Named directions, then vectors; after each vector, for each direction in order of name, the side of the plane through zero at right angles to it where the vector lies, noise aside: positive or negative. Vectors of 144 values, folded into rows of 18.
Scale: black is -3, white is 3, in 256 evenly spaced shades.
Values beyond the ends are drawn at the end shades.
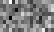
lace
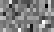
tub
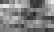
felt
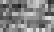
negative, positive, negative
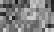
negative, negative, positive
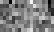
negative, negative, negative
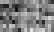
negative, positive, negative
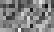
negative, positive, positive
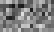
negative, positive, positive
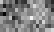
negative, negative, positive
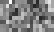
positive, positive, positive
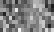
negative, negative, positive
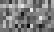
positive, negative, negative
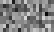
negative, positive, negative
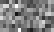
positive, negative, positive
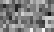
negative, positive, negative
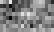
negative, positive, positive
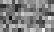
negative, positive, negative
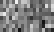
positive, positive, negative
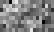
positive, negative, negative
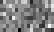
positive, positive, negative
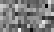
positive, negative, positive
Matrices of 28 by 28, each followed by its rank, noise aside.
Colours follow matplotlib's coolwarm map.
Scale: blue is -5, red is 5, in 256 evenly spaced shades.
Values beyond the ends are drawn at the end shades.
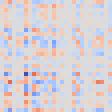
two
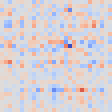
four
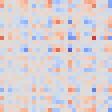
two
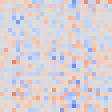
four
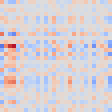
two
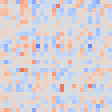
five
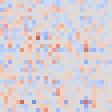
five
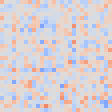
five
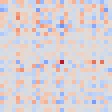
four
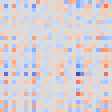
two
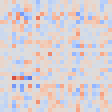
five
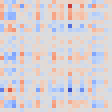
two
